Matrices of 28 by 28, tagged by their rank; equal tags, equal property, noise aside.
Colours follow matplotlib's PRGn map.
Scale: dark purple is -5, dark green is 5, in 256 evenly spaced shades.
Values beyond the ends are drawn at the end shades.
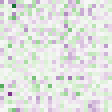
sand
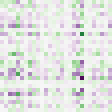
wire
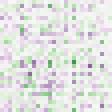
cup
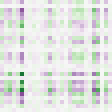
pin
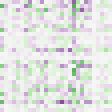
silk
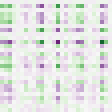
pin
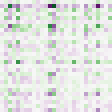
wire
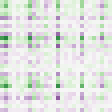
pin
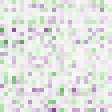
cup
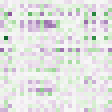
silk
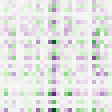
wire
